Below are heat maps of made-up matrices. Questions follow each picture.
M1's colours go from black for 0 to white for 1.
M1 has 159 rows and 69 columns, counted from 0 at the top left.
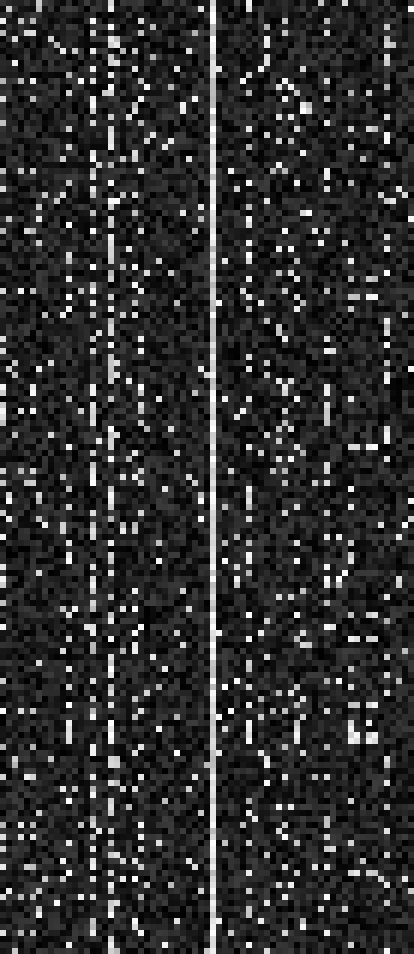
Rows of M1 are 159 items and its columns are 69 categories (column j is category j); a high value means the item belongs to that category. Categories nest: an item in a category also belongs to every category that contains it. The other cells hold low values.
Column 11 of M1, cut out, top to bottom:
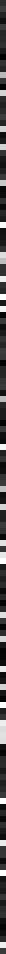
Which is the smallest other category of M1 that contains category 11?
41
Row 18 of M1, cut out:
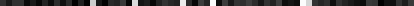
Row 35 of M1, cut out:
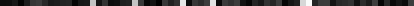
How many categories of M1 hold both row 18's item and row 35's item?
6
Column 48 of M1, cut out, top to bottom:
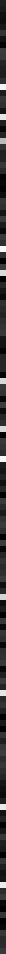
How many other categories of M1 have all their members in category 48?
3
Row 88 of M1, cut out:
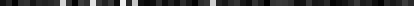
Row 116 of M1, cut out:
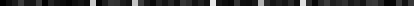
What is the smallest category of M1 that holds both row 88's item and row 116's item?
22
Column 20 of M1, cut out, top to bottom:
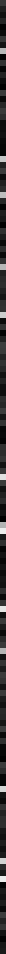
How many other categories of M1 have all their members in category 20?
7
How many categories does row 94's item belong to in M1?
5
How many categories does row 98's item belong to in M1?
5
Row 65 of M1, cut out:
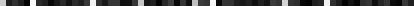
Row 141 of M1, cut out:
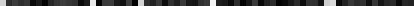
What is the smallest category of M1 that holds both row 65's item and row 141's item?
23
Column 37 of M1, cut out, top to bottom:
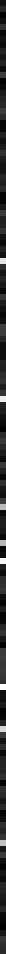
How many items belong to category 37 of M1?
8
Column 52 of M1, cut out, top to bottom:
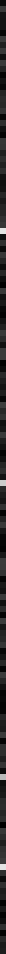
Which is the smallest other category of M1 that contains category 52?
4
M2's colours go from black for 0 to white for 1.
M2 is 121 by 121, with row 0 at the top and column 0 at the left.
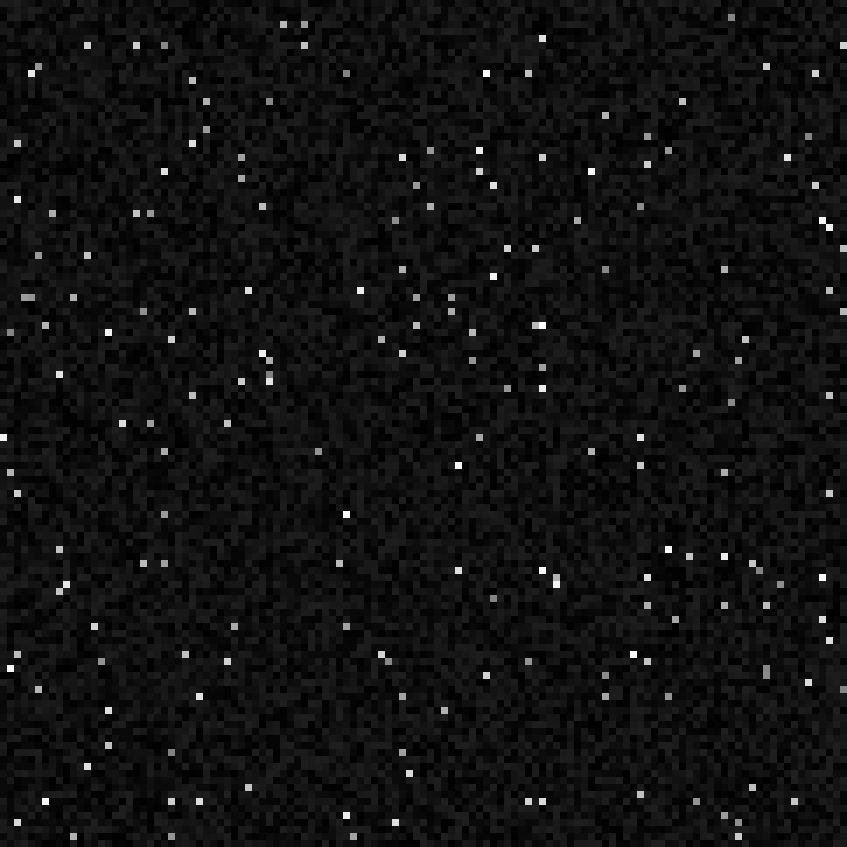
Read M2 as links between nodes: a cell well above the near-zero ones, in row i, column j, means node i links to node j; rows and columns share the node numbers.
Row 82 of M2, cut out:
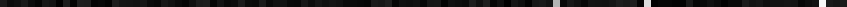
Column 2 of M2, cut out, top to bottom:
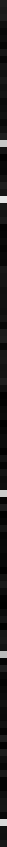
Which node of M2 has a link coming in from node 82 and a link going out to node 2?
node 117
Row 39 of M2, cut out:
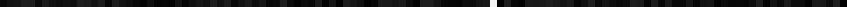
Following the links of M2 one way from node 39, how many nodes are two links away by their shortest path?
2
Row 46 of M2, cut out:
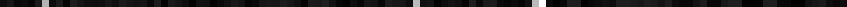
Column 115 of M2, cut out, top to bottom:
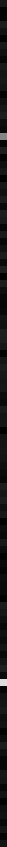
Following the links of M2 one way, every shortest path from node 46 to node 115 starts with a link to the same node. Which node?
node 6
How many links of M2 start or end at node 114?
7
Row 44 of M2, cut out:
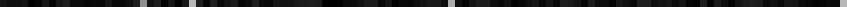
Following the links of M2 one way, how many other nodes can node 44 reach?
11
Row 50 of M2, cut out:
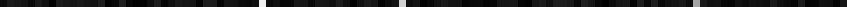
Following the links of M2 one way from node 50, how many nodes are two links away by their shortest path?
4
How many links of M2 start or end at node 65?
2
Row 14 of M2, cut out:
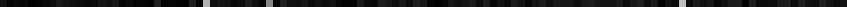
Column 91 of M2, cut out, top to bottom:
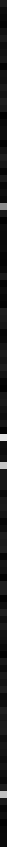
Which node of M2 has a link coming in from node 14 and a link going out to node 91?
node 29
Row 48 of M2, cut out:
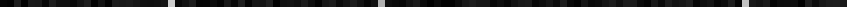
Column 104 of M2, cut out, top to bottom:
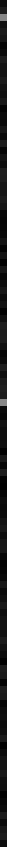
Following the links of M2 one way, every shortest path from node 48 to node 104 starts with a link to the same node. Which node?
node 54
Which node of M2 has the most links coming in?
node 77
